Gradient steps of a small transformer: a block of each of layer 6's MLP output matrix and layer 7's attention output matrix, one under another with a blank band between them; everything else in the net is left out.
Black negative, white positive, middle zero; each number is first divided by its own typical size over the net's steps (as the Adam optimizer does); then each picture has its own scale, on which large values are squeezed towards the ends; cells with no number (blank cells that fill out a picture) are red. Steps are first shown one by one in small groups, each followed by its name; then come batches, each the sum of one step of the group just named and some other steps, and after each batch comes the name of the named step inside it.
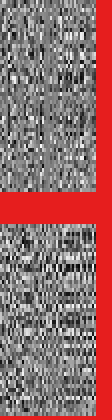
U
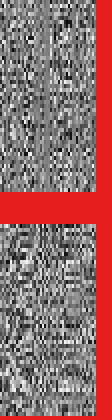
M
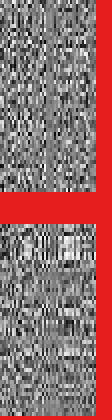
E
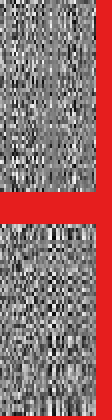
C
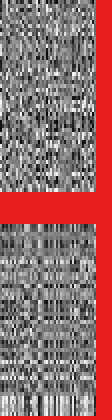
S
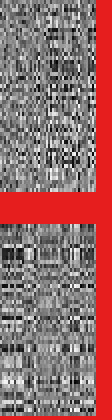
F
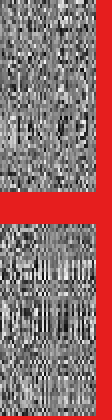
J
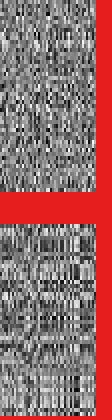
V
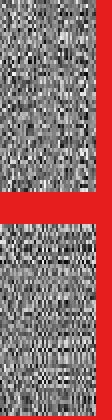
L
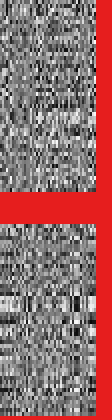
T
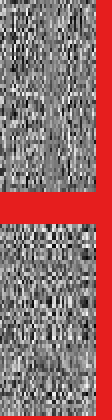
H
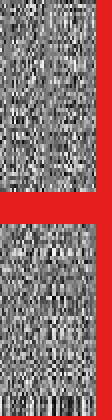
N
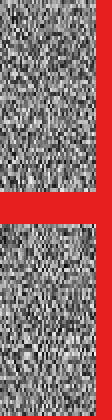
E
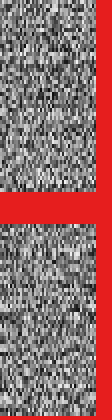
T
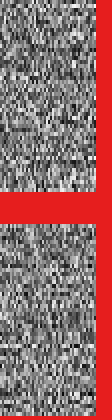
U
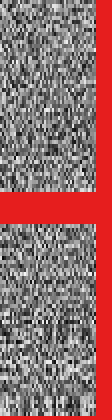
C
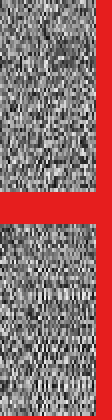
S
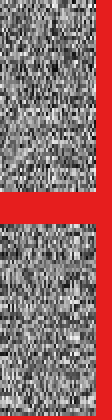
H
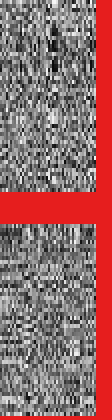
V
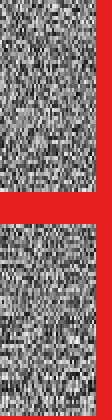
T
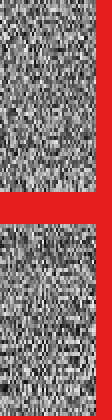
T
